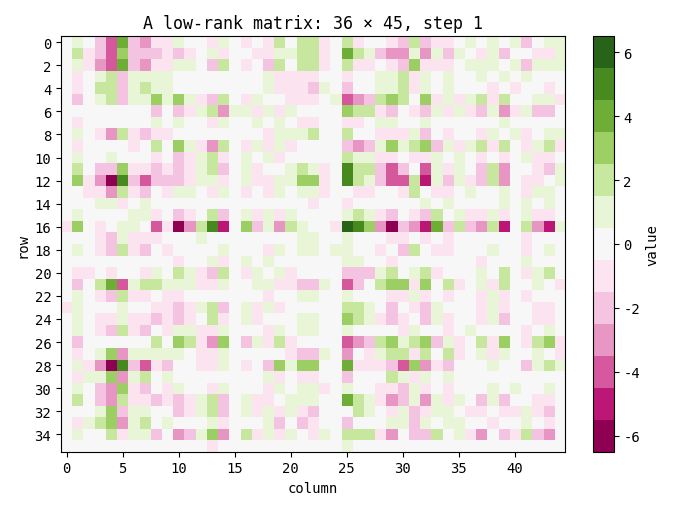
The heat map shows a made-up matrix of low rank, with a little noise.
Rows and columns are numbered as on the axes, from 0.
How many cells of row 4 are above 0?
13
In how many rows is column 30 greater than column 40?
12
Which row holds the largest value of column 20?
16
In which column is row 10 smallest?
10
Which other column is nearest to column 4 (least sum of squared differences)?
7
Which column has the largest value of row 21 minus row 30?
4
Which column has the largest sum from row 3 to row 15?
25
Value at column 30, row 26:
1
